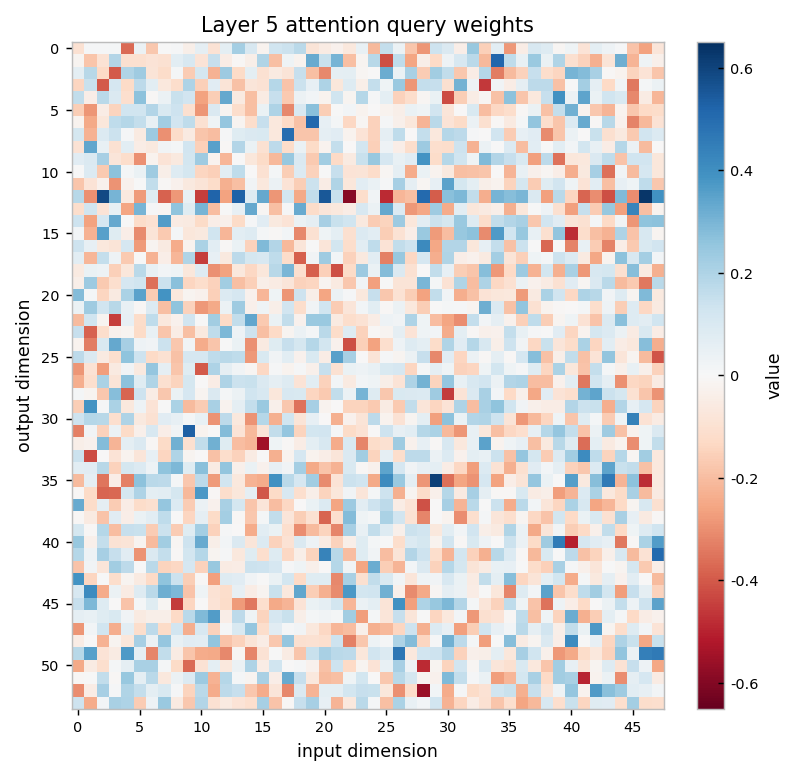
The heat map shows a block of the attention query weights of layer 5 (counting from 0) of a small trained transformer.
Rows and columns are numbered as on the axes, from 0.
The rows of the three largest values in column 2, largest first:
12, 15, 32
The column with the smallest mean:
14
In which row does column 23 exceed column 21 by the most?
18
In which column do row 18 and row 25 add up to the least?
47
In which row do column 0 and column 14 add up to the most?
43
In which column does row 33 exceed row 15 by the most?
40
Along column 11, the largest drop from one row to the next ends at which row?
13
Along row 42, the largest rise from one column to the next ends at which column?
24
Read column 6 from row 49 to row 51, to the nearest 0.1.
-0.3 0.2 0.2
